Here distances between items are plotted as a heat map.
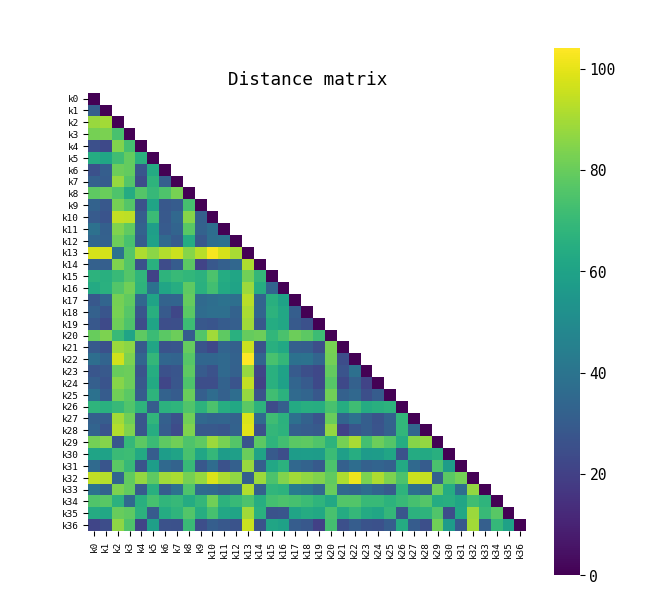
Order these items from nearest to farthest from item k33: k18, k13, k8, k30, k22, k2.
k22, k18, k30, k8, k2, k13
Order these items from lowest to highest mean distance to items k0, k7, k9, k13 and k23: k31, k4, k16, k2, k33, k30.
k4, k31, k33, k30, k16, k2
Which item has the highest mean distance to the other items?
k13
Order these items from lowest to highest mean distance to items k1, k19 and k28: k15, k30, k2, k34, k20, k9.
k9, k30, k15, k34, k20, k2
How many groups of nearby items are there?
5
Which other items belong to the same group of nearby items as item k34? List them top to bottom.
k3
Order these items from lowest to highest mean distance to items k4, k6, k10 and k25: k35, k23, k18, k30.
k23, k18, k30, k35
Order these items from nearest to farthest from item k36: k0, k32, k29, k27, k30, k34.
k0, k27, k30, k34, k29, k32
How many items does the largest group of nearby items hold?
23
